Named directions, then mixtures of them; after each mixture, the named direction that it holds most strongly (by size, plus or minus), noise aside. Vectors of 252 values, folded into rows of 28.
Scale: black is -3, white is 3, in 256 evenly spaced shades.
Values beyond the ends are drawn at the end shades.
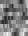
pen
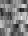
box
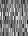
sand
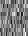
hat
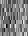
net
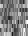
pen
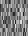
hat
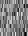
hat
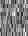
hat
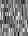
sand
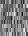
hat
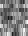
pen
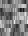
box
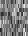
hat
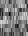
box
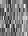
net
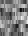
box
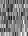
net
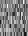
hat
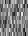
hat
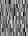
hat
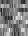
box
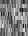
box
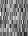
net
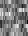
box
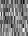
sand
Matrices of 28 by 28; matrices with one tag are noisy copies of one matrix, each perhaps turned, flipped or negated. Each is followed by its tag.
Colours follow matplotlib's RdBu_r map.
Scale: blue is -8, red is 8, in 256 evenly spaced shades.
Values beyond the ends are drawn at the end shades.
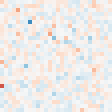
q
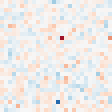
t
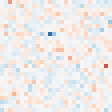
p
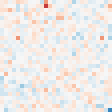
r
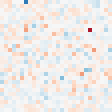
q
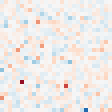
q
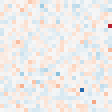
q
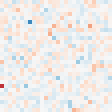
q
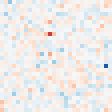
p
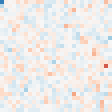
r
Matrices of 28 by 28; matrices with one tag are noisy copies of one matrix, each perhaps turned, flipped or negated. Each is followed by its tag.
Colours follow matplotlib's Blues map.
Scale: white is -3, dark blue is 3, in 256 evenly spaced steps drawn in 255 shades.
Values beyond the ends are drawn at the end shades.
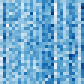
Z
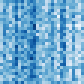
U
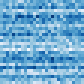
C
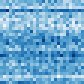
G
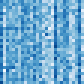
Z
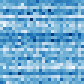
C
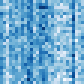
G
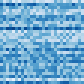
Z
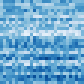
U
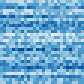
C
